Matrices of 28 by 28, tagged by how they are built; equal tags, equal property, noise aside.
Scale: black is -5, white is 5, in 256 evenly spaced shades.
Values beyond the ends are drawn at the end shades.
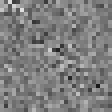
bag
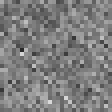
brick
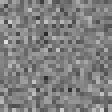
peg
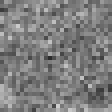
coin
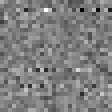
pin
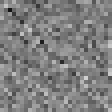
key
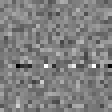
pin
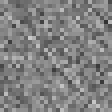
brick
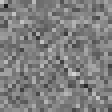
key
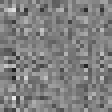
peg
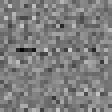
pin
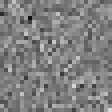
bag
